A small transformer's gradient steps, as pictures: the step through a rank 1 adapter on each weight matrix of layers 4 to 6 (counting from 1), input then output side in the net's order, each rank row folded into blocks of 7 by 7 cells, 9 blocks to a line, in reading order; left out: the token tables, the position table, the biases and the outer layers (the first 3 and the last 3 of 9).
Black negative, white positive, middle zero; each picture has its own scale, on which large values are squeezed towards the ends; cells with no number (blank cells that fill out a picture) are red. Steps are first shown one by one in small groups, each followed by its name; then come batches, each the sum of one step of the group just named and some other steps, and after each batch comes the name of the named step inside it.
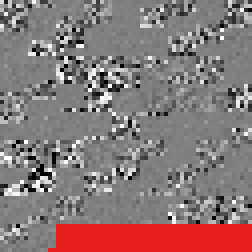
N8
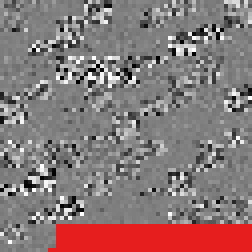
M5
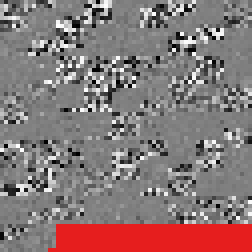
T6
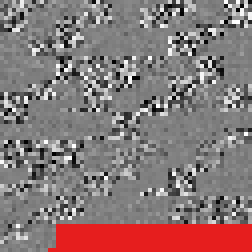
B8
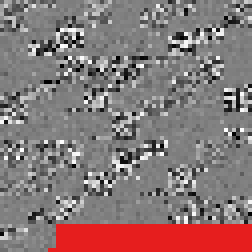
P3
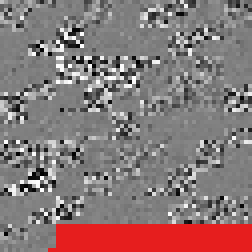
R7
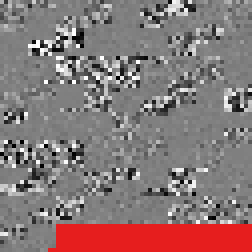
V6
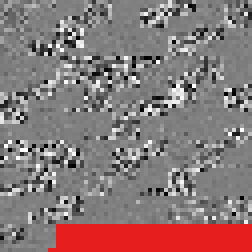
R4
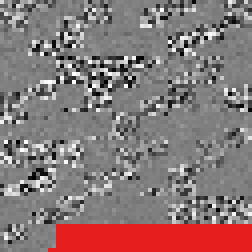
N8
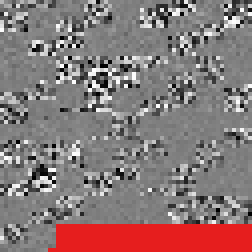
N8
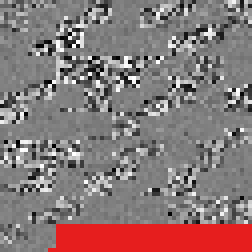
R4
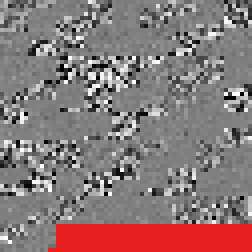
M5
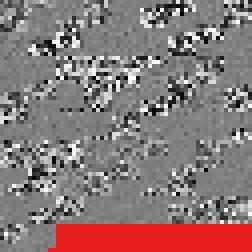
B8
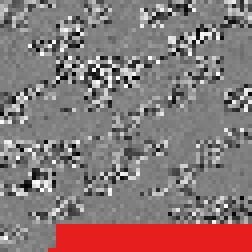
P3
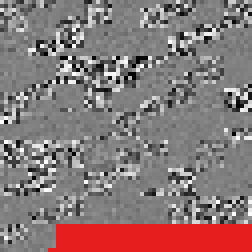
P3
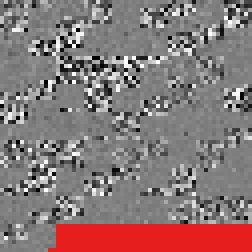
B8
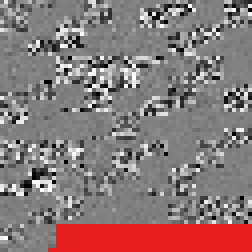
P3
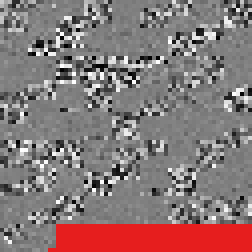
M5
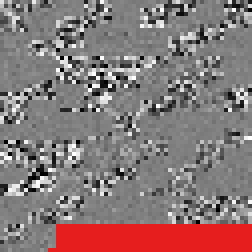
N8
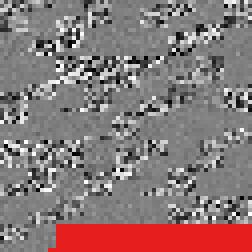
T6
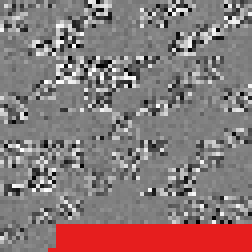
T6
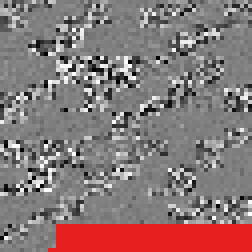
T6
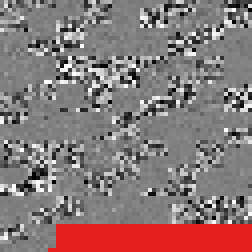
R7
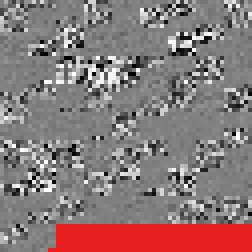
M5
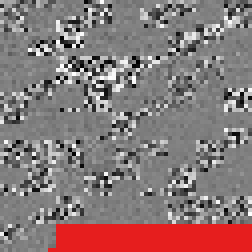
R7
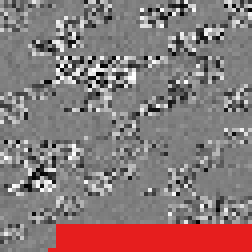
N8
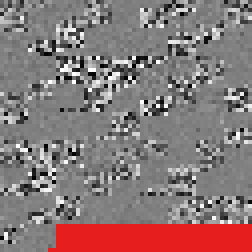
R7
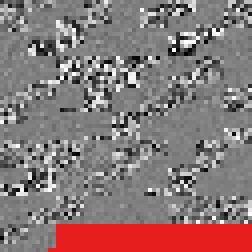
T6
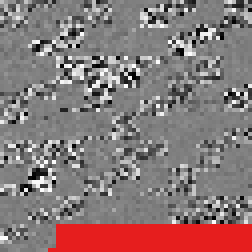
R7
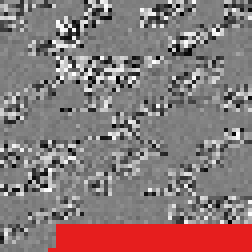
T6
